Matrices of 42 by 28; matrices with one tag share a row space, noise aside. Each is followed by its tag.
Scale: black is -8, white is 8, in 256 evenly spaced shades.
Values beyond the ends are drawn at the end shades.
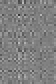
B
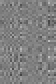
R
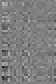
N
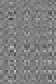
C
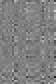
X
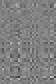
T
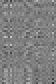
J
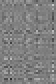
J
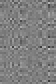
R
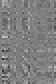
N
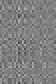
B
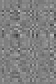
T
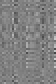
X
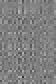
B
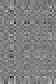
C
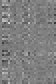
N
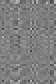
T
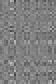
C
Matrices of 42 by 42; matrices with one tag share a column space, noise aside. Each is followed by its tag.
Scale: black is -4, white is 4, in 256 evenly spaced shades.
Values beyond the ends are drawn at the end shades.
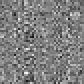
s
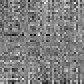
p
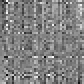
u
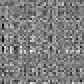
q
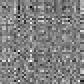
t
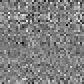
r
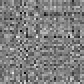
s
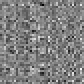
q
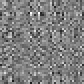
s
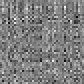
t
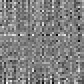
p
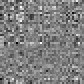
r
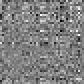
r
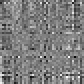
u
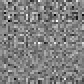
r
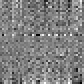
p
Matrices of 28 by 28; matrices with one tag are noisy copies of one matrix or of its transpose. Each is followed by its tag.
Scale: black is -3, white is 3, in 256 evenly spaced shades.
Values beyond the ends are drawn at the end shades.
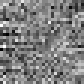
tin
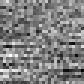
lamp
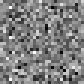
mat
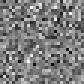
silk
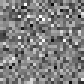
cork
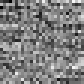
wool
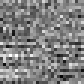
lamp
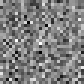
cork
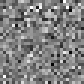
silk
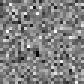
silk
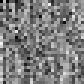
wool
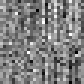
lamp
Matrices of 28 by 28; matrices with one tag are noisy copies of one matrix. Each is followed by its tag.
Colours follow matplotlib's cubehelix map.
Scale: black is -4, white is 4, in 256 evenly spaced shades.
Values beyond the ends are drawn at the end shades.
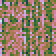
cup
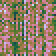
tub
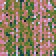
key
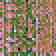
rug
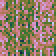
key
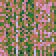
key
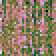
cup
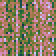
key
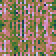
tub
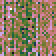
rug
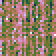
cup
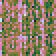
cup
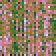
tub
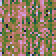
cup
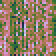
tub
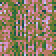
tub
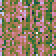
cup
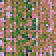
rug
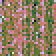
cup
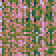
cup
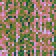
key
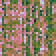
cup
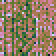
rug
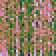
key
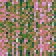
key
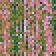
tub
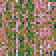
key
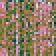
key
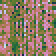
tub
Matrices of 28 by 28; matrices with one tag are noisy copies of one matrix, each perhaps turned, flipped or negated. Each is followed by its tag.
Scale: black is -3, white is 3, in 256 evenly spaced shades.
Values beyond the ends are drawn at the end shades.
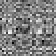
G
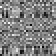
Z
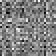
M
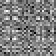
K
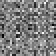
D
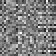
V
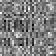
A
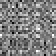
D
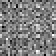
D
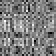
A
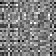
V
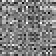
M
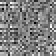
V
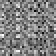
D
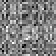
G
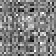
G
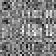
A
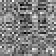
A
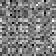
D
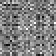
K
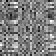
Z
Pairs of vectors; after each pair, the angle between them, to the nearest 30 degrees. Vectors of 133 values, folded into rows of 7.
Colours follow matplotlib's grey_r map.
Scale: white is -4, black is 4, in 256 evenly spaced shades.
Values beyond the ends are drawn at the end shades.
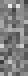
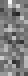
60 degrees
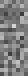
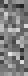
120 degrees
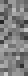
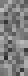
90 degrees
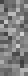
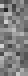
60 degrees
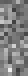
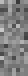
90 degrees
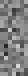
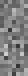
150 degrees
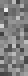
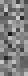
60 degrees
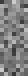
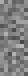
120 degrees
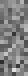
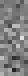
120 degrees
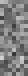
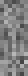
120 degrees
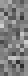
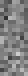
120 degrees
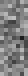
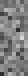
120 degrees
